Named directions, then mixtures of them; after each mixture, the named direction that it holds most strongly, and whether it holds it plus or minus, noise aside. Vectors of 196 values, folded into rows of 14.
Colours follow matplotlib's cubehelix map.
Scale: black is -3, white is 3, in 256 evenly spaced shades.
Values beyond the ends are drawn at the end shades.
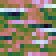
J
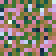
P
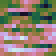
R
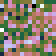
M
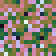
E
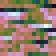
J, minus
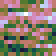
R, minus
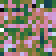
M, plus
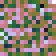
P, plus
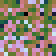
E, plus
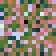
E, minus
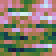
R, minus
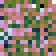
P, plus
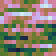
R, minus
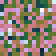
P, plus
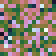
P, minus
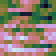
R, plus
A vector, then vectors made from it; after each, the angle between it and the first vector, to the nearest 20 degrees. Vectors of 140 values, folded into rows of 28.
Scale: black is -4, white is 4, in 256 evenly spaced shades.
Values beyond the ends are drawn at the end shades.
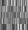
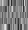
140 degrees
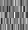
100 degrees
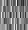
120 degrees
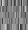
140 degrees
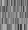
160 degrees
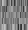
160 degrees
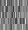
100 degrees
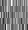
60 degrees
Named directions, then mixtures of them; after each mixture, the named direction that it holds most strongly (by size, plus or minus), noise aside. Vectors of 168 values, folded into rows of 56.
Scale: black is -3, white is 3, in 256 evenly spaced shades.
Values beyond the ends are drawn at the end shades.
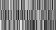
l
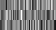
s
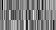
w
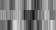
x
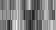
x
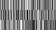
l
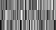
s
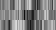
x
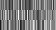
l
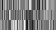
w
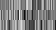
l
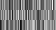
l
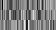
w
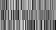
l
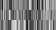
w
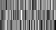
s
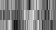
x
